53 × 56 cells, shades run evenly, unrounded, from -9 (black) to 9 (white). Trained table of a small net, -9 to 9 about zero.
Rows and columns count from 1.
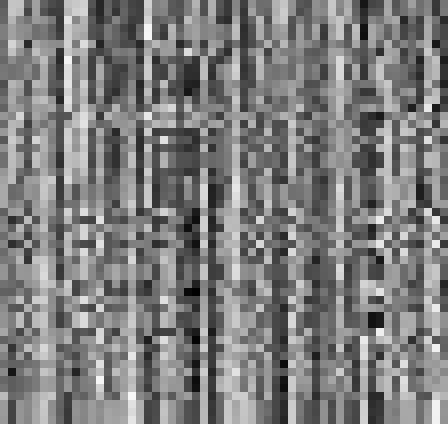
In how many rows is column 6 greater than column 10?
44
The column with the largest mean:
30
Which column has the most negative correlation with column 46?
19
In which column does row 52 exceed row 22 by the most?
46
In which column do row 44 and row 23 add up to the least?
36
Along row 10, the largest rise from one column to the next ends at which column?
9
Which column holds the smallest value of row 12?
24
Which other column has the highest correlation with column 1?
31
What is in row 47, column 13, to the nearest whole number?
4
